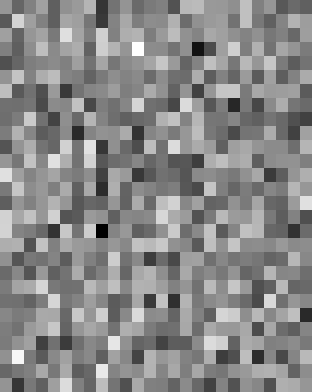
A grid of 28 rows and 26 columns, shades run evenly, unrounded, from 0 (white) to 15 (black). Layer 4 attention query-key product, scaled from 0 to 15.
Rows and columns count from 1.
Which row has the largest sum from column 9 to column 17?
12
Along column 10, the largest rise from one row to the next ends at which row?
22
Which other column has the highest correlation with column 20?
4
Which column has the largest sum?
9
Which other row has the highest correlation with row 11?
17
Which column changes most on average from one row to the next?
20
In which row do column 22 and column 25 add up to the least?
23
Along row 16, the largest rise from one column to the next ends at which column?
6
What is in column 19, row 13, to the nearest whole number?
7
